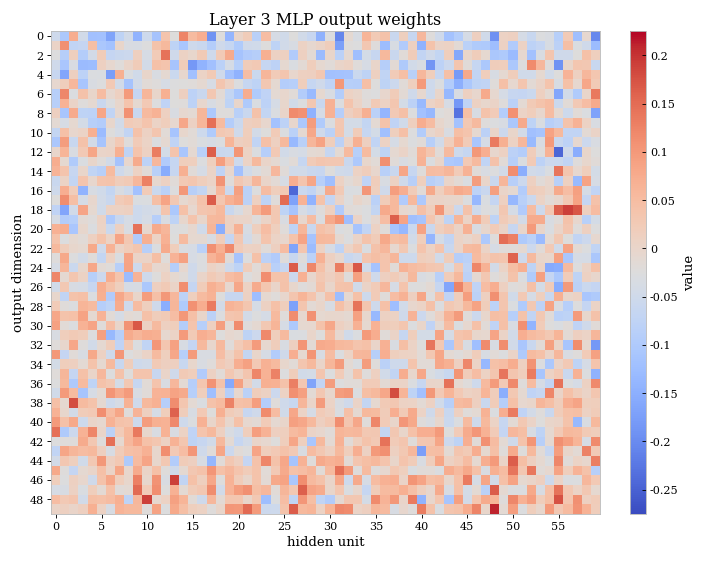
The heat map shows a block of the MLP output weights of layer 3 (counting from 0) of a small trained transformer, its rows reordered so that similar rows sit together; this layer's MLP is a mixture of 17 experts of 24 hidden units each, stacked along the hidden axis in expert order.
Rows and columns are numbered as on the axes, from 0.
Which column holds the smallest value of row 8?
44
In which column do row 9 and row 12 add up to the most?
17
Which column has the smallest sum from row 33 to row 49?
53
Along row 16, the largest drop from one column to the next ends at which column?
26
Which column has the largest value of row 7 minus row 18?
1
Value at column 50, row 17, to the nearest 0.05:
-0.15
